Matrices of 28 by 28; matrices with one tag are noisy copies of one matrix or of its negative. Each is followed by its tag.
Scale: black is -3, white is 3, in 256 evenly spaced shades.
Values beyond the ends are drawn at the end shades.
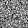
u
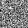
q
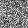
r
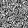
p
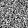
u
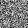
r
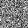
p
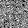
r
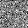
r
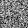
u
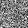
p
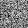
r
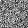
q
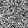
p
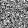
r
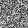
u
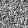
q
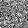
r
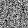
u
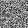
r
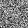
p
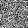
p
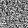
u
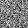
u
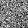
p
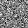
u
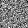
q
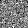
q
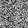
p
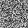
u
